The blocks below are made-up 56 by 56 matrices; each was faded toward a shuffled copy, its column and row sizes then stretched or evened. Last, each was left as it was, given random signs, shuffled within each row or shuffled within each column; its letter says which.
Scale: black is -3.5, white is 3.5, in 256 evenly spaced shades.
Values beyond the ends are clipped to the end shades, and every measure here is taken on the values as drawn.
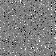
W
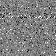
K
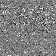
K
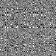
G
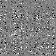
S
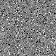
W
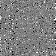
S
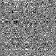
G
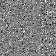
W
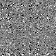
S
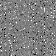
W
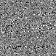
K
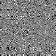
G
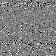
K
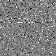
K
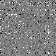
S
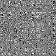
G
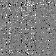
S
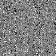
W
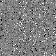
W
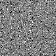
W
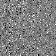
W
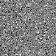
W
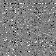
S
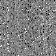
W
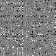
G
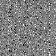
W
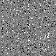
W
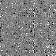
G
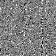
W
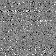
K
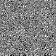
S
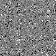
S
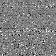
K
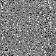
W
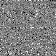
K
